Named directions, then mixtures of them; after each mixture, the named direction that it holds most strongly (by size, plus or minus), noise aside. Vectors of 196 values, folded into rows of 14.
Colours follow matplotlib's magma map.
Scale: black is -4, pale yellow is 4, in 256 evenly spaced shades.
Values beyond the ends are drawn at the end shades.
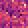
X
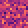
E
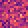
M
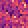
X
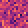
M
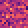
E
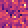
X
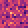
E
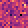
X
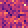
X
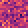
M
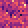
X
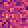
M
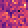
X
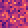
M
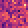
X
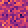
M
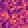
M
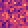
M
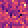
X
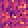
X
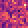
X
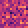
E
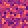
E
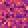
E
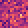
M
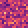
E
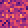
M
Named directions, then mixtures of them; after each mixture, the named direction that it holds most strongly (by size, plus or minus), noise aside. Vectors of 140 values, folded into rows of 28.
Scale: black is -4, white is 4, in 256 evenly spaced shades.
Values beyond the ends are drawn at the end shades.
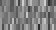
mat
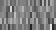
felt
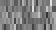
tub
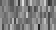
mat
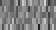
mat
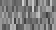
tub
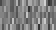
mat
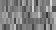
tub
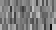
felt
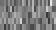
tub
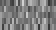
mat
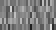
felt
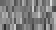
tub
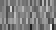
felt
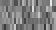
tub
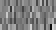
felt
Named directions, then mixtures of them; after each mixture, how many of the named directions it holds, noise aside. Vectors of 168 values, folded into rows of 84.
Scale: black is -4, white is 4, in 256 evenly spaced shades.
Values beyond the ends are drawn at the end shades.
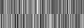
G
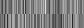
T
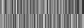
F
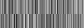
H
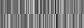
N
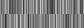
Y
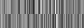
one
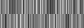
one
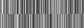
four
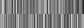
one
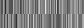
four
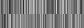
three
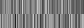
two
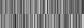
three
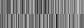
three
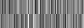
three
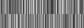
two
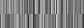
three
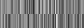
one
